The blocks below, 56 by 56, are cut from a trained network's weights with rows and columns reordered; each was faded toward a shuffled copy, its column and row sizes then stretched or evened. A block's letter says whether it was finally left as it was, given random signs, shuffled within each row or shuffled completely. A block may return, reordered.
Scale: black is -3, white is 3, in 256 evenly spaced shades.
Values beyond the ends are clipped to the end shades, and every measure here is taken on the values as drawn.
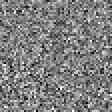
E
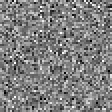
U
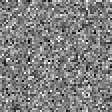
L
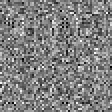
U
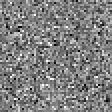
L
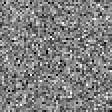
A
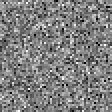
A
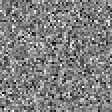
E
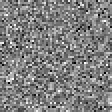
E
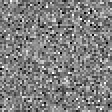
A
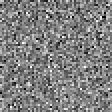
L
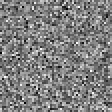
E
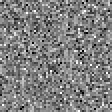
A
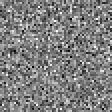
A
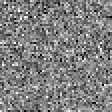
E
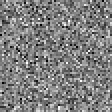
A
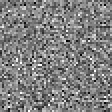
U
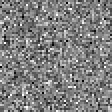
A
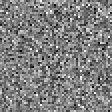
A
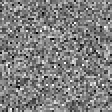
A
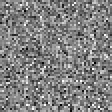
L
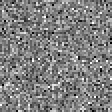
E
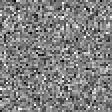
L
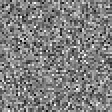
A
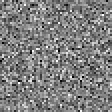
E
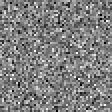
A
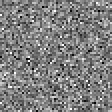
A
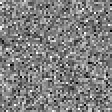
A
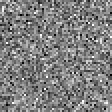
A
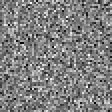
A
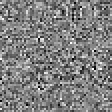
U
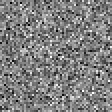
A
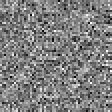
U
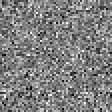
E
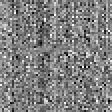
U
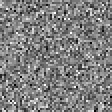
E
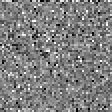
E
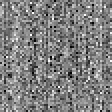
U
